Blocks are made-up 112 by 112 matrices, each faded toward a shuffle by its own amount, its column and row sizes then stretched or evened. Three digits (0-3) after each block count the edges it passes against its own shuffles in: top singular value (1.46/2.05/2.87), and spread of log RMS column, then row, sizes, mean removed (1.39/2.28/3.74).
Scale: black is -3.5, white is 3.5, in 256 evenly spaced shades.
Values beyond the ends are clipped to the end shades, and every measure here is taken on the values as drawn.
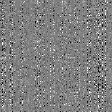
1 3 1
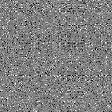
2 0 1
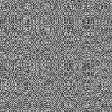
3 2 0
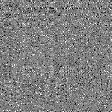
2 0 1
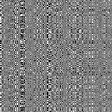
3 3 0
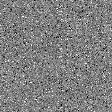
0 1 0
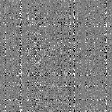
1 3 2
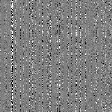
2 3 0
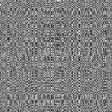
3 3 0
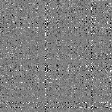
1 2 2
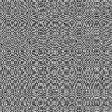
3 1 2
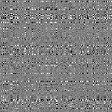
3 2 3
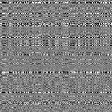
3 1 3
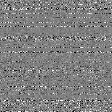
1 1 3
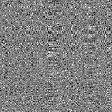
2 1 1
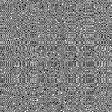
3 1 0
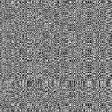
3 2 2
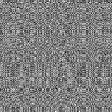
3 0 2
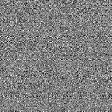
2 0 2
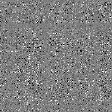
0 2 2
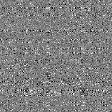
2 1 2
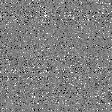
0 1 2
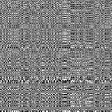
3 2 3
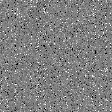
0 2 0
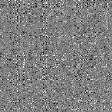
2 2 2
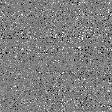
1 1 2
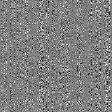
0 3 1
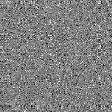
2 1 1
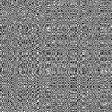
3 2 1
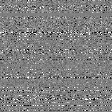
1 1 3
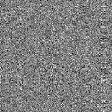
2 1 1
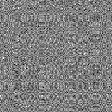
3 0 0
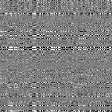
3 1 3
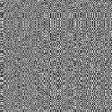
3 3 0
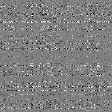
1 2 3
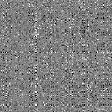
2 2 1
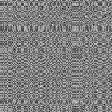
3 1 2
